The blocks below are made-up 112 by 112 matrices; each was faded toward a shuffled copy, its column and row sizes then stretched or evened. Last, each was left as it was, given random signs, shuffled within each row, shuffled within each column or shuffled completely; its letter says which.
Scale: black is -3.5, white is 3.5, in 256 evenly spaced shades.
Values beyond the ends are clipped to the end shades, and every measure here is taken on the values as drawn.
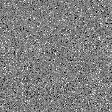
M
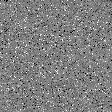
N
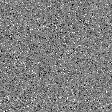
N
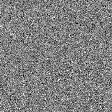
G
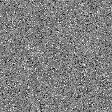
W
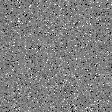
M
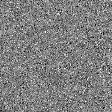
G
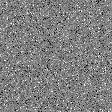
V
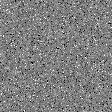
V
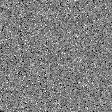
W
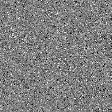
M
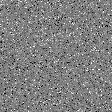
V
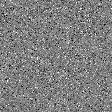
N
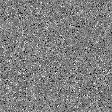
M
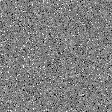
W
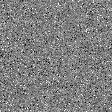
W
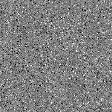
M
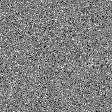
W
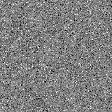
M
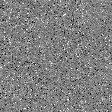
W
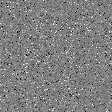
V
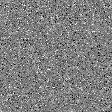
N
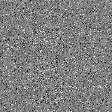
G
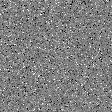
V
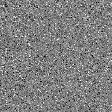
M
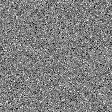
V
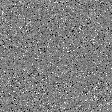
N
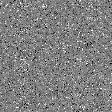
G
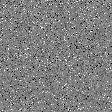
N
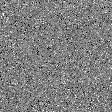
V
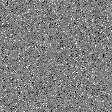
W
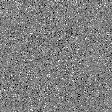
M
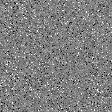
M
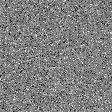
V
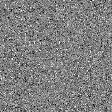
M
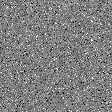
V
